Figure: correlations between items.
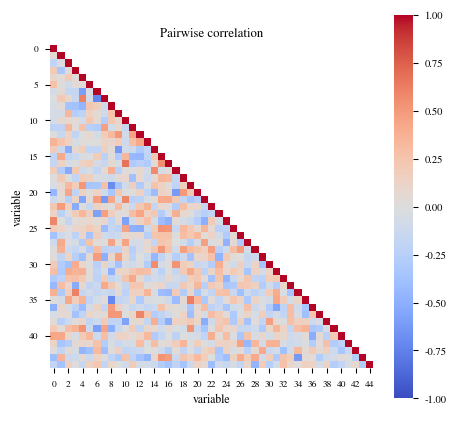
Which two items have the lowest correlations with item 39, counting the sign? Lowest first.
6, 8
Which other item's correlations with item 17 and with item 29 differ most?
14
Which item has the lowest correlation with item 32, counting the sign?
24
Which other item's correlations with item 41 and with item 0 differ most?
26
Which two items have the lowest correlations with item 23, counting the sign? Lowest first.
6, 29
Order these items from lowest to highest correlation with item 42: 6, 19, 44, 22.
19, 44, 22, 6
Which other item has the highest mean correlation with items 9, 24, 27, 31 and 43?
40
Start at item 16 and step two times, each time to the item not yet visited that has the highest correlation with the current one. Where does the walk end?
21
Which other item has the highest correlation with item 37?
12
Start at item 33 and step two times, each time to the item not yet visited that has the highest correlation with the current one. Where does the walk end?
4
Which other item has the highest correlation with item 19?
35
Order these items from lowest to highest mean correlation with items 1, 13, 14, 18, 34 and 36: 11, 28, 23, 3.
11, 3, 23, 28
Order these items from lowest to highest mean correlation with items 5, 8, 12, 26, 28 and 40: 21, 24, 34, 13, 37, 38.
34, 38, 24, 21, 13, 37
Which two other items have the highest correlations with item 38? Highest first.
30, 14
